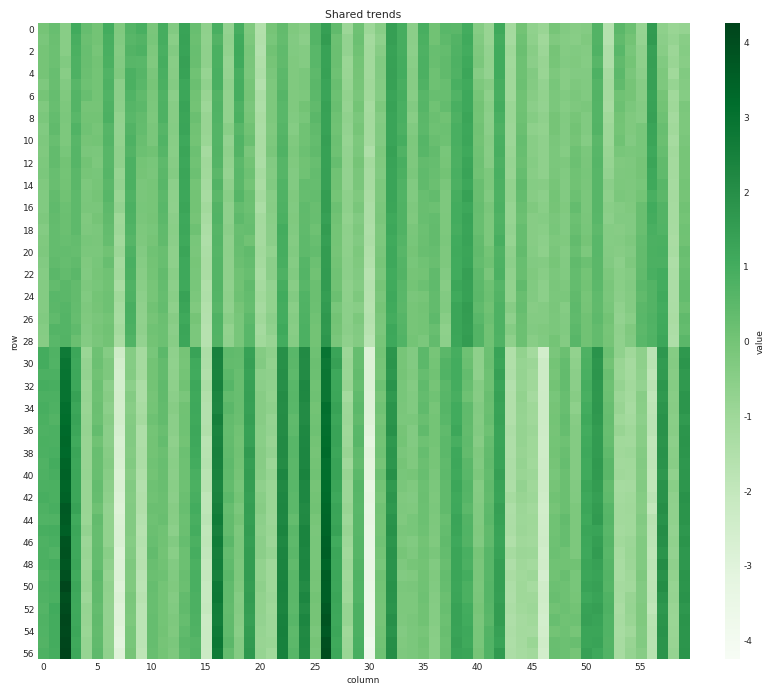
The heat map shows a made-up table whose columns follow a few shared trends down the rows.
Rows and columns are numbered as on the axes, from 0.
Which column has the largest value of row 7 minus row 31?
56
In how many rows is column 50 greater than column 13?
28
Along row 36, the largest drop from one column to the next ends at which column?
30
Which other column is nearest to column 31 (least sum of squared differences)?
47
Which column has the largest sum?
26
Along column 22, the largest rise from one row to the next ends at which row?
29
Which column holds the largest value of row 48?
2
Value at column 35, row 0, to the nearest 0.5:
1
